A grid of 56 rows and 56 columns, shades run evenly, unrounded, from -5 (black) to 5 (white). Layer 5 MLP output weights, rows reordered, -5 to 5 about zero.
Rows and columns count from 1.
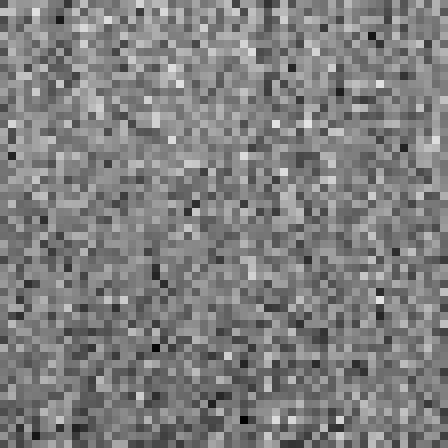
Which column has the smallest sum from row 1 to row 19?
34
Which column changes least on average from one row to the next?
55
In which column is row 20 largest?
31
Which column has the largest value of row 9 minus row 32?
50
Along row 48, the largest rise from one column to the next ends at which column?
13
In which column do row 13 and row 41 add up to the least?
38
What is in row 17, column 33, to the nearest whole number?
0
